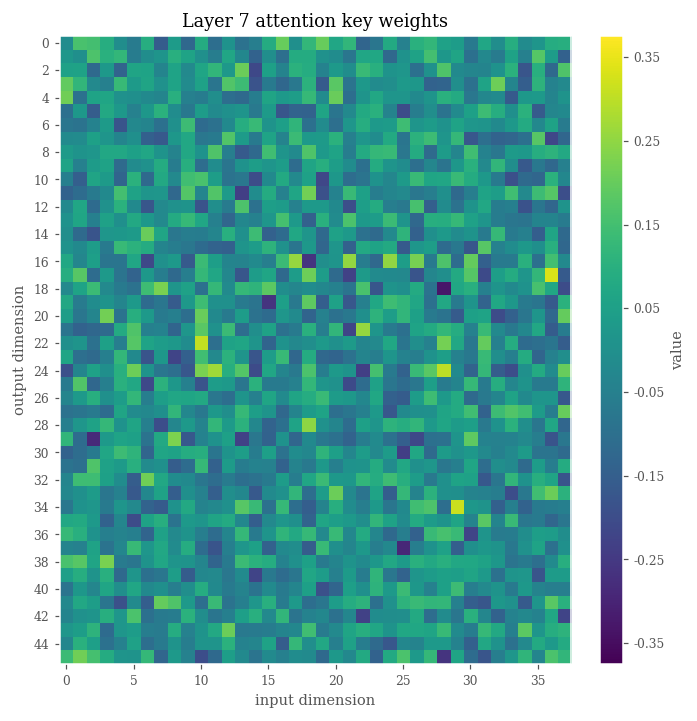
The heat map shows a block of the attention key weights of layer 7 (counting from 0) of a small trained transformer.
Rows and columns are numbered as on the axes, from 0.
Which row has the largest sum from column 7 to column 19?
18
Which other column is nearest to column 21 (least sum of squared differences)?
17
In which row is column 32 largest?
3
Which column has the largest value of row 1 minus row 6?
4
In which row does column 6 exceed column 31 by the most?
32
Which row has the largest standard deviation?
24
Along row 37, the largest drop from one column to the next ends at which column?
25
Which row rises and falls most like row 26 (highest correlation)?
1
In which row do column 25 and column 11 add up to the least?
37
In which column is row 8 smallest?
13
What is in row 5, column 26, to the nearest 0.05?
-0.05
